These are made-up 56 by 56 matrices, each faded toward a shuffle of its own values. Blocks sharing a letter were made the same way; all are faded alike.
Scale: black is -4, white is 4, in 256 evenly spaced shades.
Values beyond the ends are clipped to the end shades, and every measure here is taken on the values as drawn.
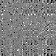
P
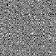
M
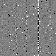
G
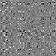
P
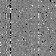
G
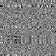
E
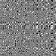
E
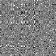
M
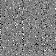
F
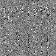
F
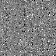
F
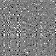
P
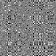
E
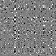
P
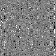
M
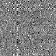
M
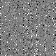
F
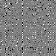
G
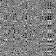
G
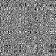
M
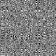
M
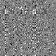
M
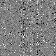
F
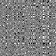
E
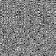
M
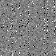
F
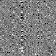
M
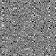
M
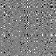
P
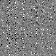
F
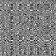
E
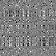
E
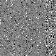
F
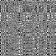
E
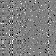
G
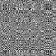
E
